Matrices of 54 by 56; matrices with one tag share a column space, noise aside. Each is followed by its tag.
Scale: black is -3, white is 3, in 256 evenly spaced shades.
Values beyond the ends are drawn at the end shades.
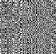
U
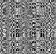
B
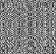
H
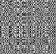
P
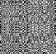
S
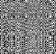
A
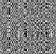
B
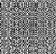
H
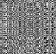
H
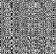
H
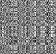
P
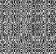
S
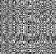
S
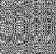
S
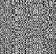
U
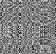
P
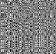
A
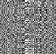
U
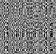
B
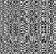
S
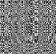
S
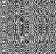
S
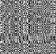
S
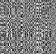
B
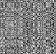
H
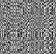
B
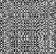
A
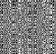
U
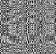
S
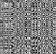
H
